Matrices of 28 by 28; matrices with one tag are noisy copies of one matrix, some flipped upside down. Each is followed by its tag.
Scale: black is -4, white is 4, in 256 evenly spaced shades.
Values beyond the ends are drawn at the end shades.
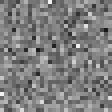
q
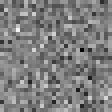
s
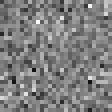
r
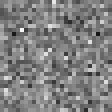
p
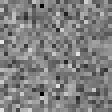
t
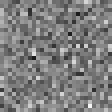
q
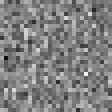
t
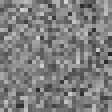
s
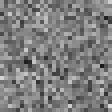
r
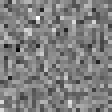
t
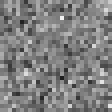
r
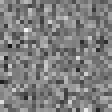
t
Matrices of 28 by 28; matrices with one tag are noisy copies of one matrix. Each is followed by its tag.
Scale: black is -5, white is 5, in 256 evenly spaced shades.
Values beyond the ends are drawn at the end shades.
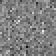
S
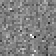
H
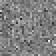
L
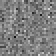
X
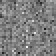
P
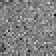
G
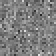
X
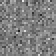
X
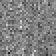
H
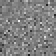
G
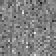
P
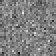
P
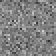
S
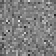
G
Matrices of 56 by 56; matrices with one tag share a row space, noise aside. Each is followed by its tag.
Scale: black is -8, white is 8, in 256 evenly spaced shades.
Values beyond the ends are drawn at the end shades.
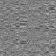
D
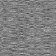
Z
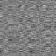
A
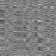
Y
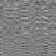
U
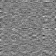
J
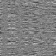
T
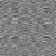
J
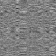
D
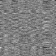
J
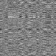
A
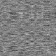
Z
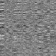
Y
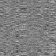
D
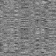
U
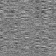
U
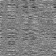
T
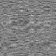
Z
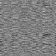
J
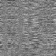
T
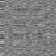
Y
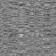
Z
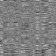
U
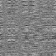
T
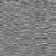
U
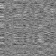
Y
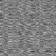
A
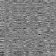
Y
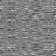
T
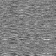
Z
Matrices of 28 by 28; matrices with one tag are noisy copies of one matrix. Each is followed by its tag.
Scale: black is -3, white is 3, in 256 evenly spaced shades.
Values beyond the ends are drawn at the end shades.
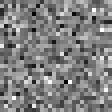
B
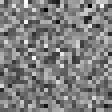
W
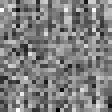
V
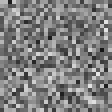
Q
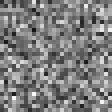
B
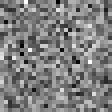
W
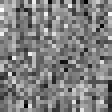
V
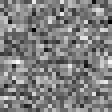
B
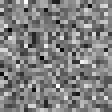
W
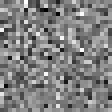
W
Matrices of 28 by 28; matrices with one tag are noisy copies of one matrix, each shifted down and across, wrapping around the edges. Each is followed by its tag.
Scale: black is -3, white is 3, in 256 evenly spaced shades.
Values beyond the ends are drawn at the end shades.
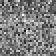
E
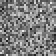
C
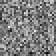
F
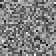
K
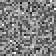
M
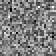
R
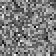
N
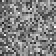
C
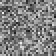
C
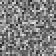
R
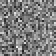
F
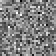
N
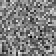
N
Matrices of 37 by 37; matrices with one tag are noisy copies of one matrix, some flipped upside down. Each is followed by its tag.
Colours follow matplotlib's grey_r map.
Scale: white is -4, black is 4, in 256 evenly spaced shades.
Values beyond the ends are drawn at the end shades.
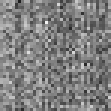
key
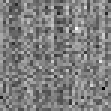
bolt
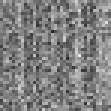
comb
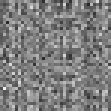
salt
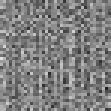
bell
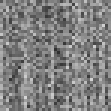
bolt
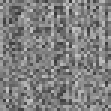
bolt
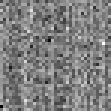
bolt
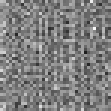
bell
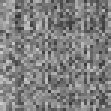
key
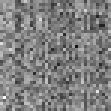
key
